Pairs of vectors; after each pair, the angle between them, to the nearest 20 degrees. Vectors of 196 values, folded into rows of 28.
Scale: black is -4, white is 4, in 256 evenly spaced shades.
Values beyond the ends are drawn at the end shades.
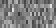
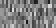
40 degrees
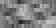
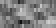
20 degrees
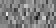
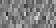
160 degrees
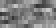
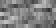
160 degrees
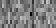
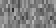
120 degrees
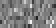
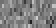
160 degrees
